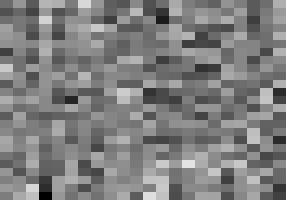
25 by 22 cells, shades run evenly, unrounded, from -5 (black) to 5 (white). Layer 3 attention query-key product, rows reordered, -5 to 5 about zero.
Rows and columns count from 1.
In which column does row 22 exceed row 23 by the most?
21
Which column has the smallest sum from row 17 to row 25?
4
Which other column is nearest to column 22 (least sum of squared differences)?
14
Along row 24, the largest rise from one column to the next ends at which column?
5
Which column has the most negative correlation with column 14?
10
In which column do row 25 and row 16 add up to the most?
12
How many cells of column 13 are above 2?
4
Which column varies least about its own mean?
2
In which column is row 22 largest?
17
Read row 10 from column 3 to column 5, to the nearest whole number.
-2 1 1
